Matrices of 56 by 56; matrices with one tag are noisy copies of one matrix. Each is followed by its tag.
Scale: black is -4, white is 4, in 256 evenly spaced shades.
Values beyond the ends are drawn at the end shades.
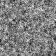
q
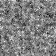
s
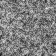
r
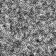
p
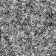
s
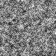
q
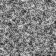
q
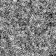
s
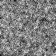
r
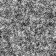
s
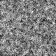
r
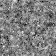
s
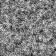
p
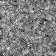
r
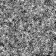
q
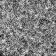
r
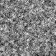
q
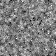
q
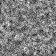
p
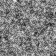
s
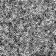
q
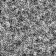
p
